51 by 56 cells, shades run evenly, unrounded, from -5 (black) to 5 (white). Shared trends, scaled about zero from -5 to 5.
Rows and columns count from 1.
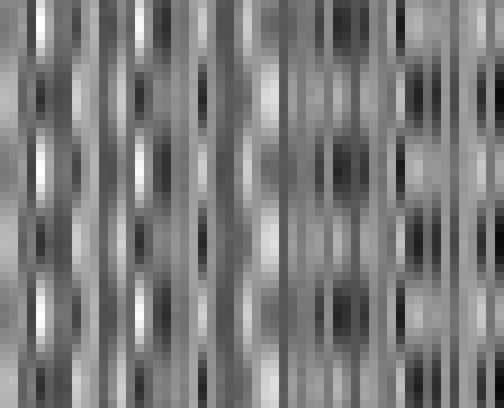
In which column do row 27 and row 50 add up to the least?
56
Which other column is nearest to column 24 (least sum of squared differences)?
42
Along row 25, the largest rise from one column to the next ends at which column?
5
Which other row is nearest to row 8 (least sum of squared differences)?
26
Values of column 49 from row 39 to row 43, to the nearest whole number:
1 1 1 0 0
